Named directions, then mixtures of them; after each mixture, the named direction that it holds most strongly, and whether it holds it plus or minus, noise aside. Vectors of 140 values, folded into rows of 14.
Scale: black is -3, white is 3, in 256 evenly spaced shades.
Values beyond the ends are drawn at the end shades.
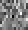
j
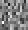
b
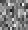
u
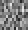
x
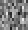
b, minus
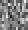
b, minus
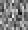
x, plus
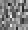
b, plus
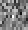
j, minus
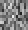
x, plus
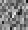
b, minus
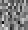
b, minus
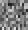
u, minus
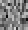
j, minus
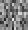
x, minus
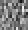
x, plus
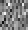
u, plus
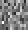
b, plus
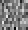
x, plus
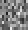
b, plus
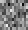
u, minus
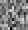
u, minus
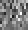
j, plus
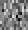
x, plus
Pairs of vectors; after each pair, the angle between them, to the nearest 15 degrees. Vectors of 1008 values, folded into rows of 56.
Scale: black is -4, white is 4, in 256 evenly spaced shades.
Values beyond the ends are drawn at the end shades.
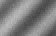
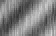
165 degrees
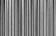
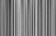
120 degrees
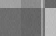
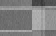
90 degrees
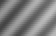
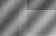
30 degrees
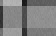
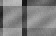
15 degrees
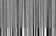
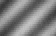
90 degrees
